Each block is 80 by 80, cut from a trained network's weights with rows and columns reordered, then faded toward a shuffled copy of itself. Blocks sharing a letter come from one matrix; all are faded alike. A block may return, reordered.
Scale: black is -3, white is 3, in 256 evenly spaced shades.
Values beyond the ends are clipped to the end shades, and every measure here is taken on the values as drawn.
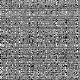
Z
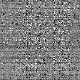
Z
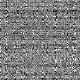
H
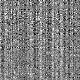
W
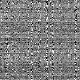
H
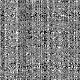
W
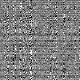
H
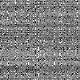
Z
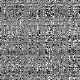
Z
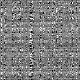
H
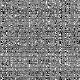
Z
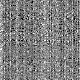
W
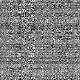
Z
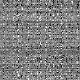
Z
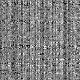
W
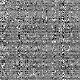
Z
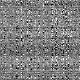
Z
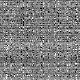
Z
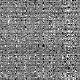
H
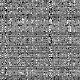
H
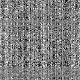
W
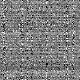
Z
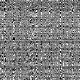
H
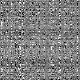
Z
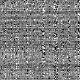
H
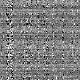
Z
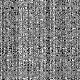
W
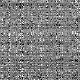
H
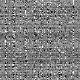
H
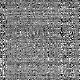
H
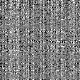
W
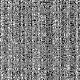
W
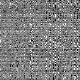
H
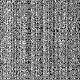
W
